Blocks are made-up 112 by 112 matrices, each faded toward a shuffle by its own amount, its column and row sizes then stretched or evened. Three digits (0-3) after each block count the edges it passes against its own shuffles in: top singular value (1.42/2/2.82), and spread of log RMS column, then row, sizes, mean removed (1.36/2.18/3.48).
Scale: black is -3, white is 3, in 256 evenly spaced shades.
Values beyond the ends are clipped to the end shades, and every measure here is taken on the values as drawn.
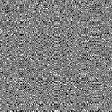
3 1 2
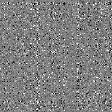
2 2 2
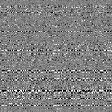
3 0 3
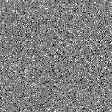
2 1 1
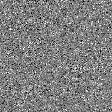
1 0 1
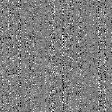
0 3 0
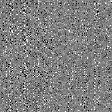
2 2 1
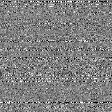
1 0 3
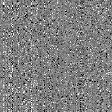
2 2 0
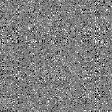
2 2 1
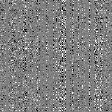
1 3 2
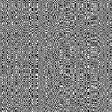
3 3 0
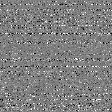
1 0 3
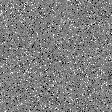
0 0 0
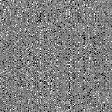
2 2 0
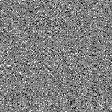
2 0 1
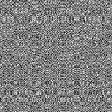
3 1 0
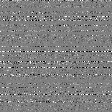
1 0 3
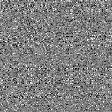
2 0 2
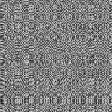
3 1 2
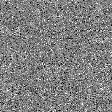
1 0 1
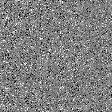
1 1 0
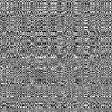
3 2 3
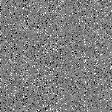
0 2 0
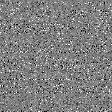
1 0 2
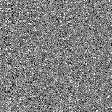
1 1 0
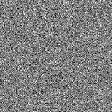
2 1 0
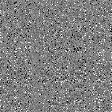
1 2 1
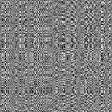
3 3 1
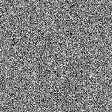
1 1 0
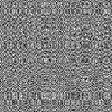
3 1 0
